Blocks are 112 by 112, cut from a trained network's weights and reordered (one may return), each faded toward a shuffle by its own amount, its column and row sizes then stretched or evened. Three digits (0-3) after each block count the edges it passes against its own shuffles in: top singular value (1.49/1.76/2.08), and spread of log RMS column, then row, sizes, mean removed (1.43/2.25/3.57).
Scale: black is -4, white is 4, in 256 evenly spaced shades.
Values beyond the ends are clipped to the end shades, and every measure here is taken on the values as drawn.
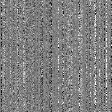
3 3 0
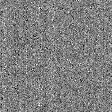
0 1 0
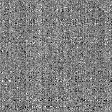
2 0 2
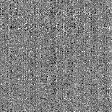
2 1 2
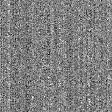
2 1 1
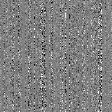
0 3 0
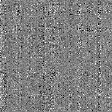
1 2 2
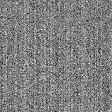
2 0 1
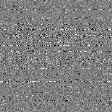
1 1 3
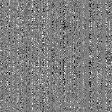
1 3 1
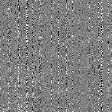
1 3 0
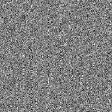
1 2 0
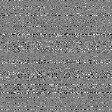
0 1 3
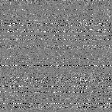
1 1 3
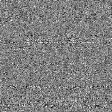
0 0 2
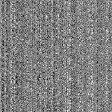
3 2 1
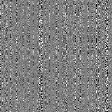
3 3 0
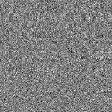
3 1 1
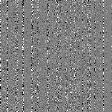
2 3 1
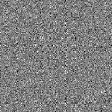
3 2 1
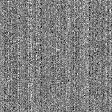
3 2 0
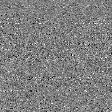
0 0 2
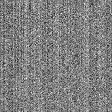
3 0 1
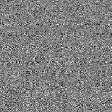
3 1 2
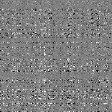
0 2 3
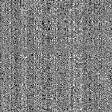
3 1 2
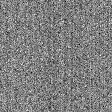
1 0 0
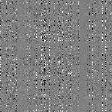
0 3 2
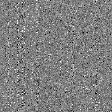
0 2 0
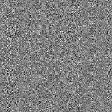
3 2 0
